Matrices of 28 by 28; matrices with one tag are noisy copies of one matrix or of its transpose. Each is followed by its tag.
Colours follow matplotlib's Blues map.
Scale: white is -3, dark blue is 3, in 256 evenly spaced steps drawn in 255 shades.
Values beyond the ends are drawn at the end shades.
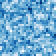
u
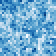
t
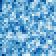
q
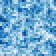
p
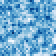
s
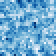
p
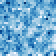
s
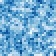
s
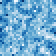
p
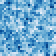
s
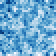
s
